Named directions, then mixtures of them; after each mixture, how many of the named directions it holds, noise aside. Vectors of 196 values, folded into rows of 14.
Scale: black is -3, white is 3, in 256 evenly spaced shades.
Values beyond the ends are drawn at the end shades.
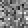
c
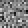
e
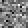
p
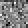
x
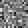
two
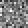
four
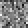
two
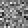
four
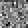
one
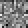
three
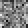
three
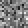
one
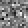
four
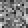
four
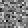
two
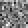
one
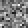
three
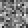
four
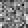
four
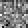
three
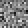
one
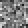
four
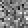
one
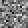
one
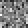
three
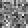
two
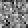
two
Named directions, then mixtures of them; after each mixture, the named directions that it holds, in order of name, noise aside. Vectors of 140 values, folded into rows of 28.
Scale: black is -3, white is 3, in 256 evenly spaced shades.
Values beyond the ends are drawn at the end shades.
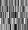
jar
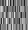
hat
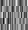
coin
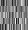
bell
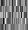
bell, coin.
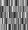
coin, hat, jar.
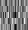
jar.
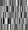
coin, hat, jar.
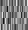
coin, jar.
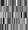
bell, coin, hat.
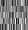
bell.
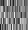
bell, hat.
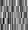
coin.
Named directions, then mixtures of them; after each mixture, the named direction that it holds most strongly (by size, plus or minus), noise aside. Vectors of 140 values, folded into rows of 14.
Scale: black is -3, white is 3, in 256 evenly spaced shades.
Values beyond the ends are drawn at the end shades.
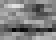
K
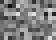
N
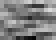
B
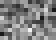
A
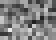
A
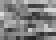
B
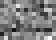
K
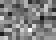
A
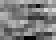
B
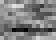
K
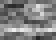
K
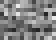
N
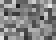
N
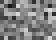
N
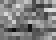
K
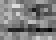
K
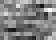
B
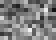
A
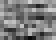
B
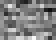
B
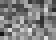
A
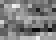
K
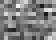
N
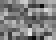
B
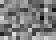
A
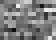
N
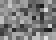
K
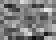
B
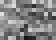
N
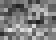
A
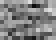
B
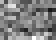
N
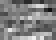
B
